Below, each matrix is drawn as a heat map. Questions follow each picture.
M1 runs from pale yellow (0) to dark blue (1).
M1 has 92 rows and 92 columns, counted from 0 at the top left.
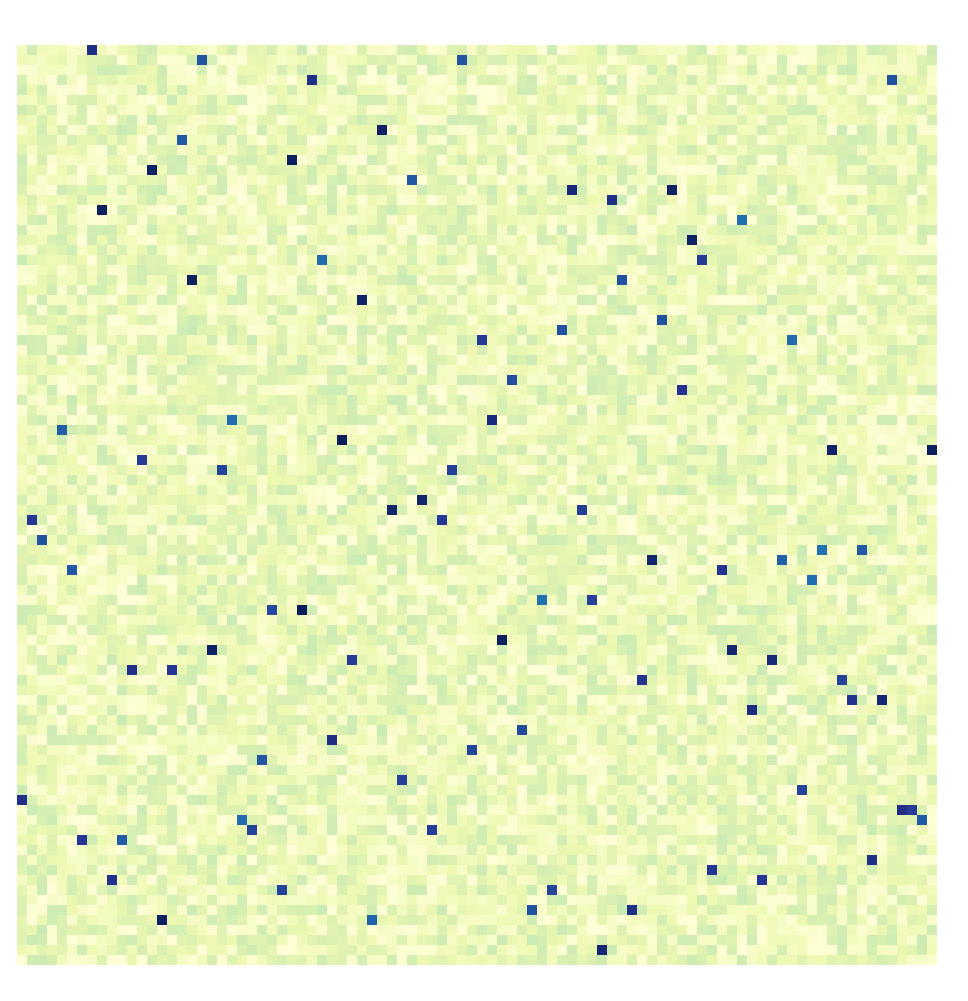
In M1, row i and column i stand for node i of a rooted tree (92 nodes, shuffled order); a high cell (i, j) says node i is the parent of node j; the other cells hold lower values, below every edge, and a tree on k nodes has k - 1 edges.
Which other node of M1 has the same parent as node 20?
43
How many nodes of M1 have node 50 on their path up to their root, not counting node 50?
7
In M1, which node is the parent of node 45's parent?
52
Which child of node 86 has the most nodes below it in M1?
51
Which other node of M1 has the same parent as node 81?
91
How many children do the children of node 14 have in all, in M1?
4
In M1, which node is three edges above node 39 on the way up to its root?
41
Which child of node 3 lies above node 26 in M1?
29
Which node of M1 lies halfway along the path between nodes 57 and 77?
87
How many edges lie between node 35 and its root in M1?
2
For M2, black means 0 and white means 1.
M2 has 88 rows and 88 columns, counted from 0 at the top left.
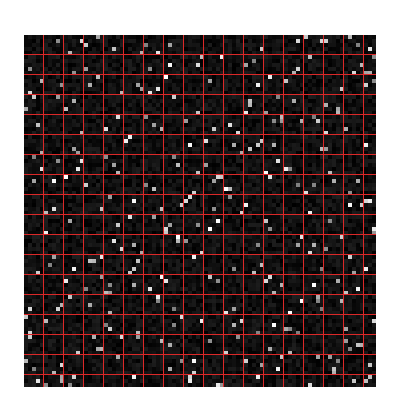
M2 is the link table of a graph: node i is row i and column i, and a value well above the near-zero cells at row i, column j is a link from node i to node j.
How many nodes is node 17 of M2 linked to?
2
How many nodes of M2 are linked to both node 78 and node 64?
0
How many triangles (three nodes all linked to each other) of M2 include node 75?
1
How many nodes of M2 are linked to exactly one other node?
2
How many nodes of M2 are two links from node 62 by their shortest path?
10
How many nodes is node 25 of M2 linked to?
1
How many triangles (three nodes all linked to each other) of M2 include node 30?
0
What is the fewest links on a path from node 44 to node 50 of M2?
5
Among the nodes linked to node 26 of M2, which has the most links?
node 59
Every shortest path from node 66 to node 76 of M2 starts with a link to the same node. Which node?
node 73
